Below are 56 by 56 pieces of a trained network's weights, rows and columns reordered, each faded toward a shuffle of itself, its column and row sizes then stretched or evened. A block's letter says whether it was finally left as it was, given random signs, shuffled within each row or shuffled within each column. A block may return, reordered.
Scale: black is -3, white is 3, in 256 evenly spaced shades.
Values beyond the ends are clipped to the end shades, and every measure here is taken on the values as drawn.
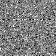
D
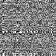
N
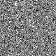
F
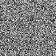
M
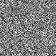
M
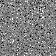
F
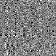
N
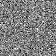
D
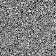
F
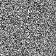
F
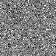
D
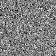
D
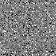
M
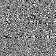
M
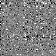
N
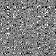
N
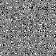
M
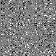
N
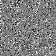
F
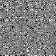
N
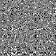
N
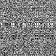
N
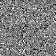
M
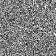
F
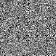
M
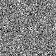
D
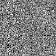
M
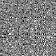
N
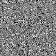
D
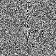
F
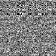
N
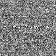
D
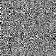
M
